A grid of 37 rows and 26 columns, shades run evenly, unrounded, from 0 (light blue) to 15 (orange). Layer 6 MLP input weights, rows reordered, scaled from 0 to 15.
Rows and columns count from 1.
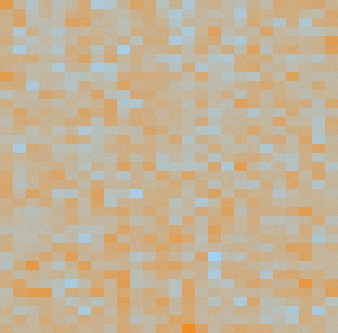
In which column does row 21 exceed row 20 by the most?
8
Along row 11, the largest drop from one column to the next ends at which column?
9
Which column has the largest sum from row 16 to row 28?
24
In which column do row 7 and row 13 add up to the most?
7
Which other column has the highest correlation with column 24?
10
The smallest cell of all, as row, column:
29, 17
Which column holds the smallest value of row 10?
3
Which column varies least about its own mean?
12
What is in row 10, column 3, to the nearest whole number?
2
